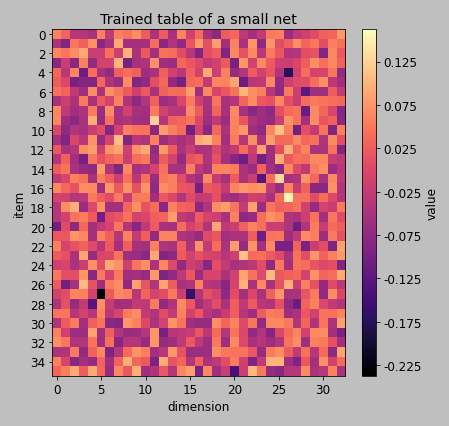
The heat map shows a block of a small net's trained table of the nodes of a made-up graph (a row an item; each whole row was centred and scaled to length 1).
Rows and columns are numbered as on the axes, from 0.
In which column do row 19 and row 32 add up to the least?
5
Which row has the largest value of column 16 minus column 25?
22
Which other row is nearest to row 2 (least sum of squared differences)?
21
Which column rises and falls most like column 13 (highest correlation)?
10
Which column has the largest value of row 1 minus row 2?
16
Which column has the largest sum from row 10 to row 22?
18
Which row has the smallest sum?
28
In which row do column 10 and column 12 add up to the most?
12
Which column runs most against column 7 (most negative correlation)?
20
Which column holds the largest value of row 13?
25
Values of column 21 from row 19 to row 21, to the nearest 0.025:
-0.075 0.025 -0.05
